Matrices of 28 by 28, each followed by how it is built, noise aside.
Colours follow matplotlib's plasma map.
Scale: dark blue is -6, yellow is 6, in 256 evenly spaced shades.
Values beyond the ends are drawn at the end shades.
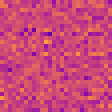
low rank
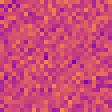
Hankel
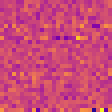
uneven rows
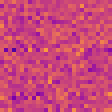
uneven rows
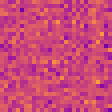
blocks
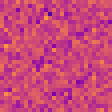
repeating rows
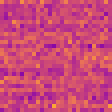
blocks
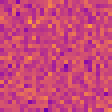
blocks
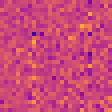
uneven columns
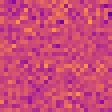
uneven rows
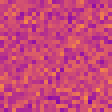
noise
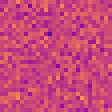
noise
